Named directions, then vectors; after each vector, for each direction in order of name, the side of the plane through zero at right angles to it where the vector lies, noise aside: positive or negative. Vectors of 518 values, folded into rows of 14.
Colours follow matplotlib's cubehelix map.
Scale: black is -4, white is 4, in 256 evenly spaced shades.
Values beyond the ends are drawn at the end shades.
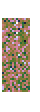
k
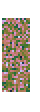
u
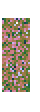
positive, positive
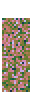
positive, positive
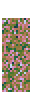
negative, positive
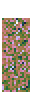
positive, positive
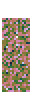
positive, negative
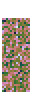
positive, negative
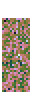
positive, negative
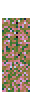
negative, positive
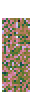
positive, negative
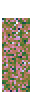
positive, positive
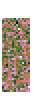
negative, negative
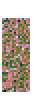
positive, negative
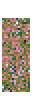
positive, positive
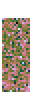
negative, negative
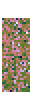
positive, positive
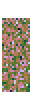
positive, positive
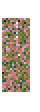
positive, negative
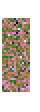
negative, negative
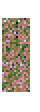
negative, positive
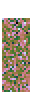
negative, negative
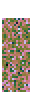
negative, negative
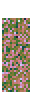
negative, positive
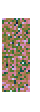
negative, negative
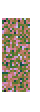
positive, negative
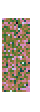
negative, negative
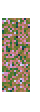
negative, positive
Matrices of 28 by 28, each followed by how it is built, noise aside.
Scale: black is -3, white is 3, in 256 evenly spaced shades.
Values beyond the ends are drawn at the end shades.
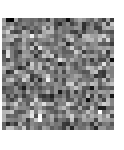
blocks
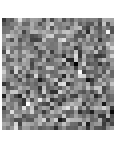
noise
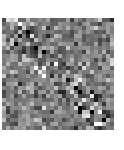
banded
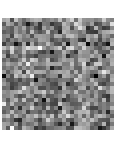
blocks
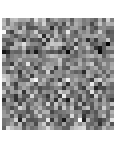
repeating columns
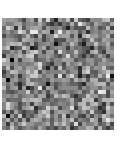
noise
